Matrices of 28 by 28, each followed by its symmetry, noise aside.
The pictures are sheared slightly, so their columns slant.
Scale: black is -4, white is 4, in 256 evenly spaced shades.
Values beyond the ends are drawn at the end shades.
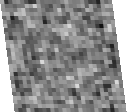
mirrored top to bottom.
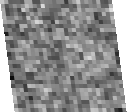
mirrored top to bottom.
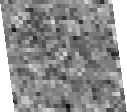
symmetric.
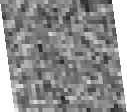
antisymmetric.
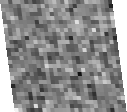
antisymmetric.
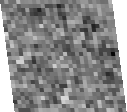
symmetric across the other diagonal.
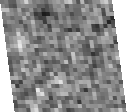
antisymmetric.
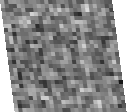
mirrored top to bottom.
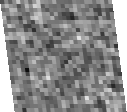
symmetric.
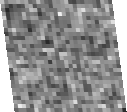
symmetric.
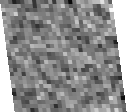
symmetric across the other diagonal.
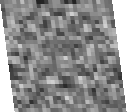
mirrored left to right.
